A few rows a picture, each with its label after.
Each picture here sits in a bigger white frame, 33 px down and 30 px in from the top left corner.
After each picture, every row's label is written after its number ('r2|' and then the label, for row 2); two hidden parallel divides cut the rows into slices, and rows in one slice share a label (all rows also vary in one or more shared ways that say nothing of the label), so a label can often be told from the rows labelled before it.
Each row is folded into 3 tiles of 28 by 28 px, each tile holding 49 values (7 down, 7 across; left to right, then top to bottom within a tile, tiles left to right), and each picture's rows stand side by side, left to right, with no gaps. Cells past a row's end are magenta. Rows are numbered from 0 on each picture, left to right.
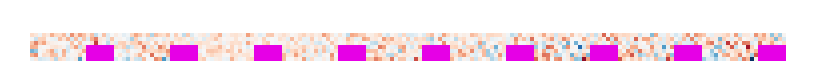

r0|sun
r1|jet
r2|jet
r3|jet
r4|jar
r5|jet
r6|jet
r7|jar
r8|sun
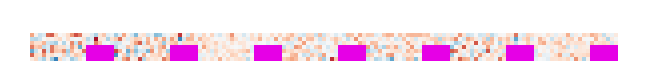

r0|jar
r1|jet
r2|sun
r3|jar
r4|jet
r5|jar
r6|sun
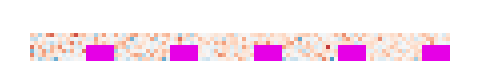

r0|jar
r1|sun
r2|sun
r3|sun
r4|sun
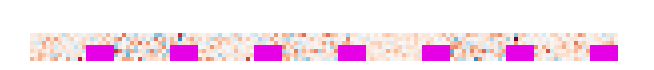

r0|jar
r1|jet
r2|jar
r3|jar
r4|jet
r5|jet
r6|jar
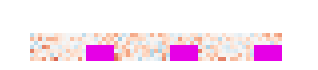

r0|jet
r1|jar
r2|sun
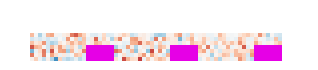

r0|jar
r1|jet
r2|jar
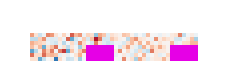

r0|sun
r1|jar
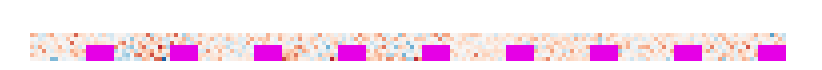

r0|jar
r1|sun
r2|sun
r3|jar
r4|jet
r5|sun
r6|jet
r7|jet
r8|jar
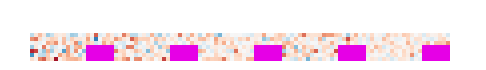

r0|jet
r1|jet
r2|jet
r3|jet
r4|jar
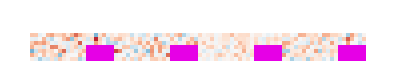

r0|sun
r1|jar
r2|jet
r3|sun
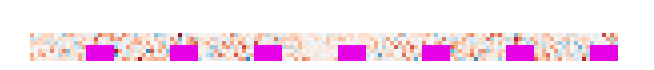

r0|jet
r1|jet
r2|sun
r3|sun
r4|jet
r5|sun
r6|jet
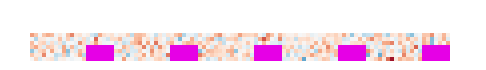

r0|jet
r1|jar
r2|sun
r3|jar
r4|sun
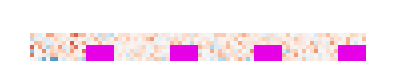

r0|jar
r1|sun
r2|jet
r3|jet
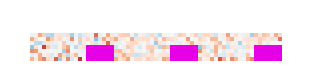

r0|jar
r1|jet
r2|sun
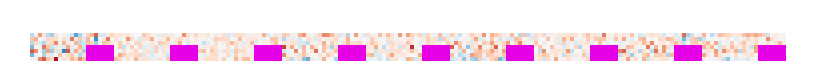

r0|jet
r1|sun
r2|jar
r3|jar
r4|jet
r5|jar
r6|sun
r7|jar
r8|jar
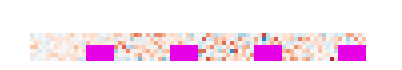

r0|jet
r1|jet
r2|jar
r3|jar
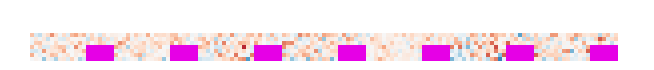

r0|jet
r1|sun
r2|sun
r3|sun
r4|jet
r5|jet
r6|sun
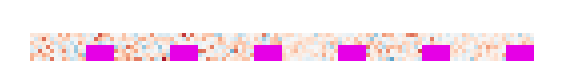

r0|sun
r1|jet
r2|jar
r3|jar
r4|jar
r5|jar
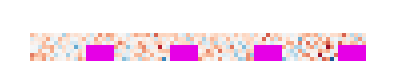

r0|jet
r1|sun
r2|jet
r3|sun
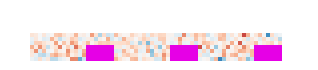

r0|jar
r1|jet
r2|jar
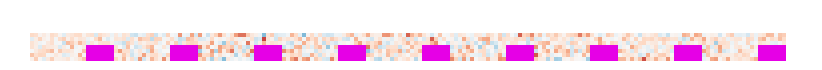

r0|jet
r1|jar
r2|jar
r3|jet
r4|jet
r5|sun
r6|jar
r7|jet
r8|sun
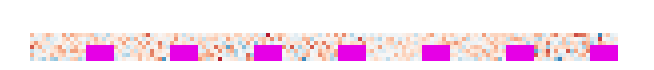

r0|jet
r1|sun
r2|sun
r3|jar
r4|jar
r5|sun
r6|jar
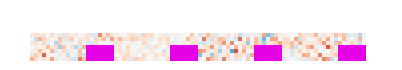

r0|jet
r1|jet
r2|jar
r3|sun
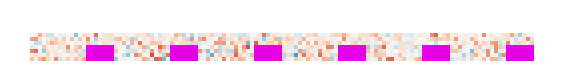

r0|jet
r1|sun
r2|jet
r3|sun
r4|sun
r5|jet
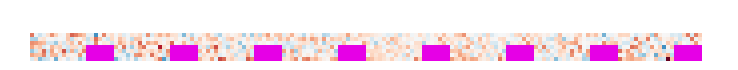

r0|jet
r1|jet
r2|sun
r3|sun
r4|jar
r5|jet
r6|jar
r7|jar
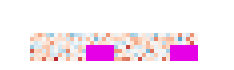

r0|jet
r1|jar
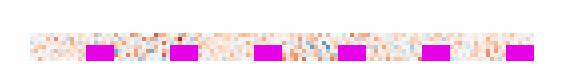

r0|jar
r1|sun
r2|jet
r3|jet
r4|sun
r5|jet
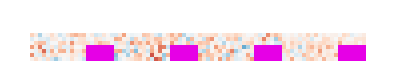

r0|jar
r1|sun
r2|sun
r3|jet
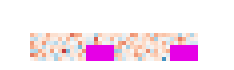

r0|jet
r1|sun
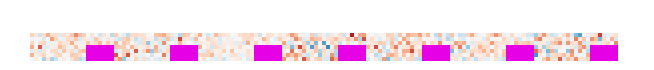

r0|jar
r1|jet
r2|jet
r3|sun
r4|jar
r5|jar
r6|sun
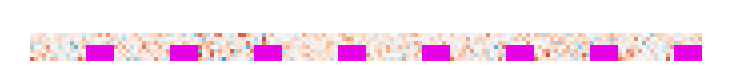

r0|jet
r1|jar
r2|jar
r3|sun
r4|jar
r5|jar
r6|jar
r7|jar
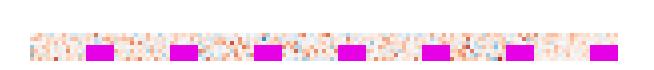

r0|jet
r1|sun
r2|jar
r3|jar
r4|jar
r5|jar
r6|jet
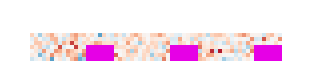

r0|jar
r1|jar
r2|jar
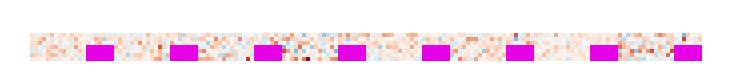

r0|sun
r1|jet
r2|jar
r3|sun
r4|jet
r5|jar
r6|jet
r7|jar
